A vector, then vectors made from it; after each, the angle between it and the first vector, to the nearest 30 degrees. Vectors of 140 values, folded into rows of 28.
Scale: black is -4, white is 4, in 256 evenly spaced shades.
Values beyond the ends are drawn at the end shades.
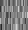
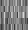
60 degrees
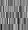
60 degrees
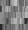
60 degrees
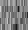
150 degrees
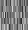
90 degrees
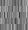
90 degrees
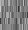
150 degrees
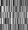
60 degrees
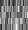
30 degrees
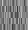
90 degrees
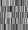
120 degrees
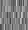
60 degrees
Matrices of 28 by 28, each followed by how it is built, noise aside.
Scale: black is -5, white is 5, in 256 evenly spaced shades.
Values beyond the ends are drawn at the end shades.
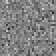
uneven columns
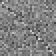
diagonal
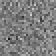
noise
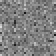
uneven columns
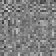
low rank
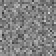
repeating rows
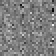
uneven columns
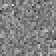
noise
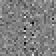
uneven columns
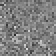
lower triangular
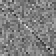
diagonal
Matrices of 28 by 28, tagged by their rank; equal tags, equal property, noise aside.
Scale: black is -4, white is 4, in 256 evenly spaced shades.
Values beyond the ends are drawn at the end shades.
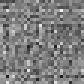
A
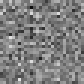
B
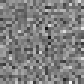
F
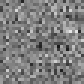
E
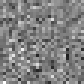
E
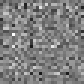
E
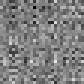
A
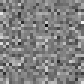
A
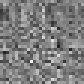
A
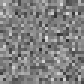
E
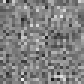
A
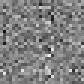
E
